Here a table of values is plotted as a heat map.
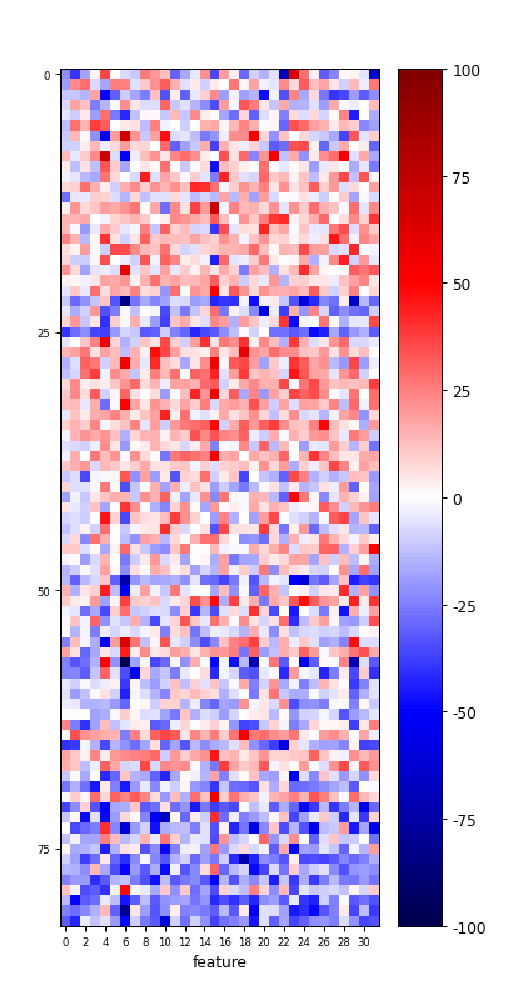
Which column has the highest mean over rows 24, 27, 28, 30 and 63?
15
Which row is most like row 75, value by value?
68
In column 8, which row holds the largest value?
10
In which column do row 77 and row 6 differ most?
6
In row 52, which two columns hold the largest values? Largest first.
19, 6
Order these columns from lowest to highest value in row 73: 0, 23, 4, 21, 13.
13, 23, 0, 21, 4
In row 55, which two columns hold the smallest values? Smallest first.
4, 14
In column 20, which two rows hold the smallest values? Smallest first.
23, 2
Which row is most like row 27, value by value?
64
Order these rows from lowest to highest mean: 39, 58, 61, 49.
49, 58, 61, 39
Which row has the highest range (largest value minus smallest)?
57
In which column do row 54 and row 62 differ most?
11
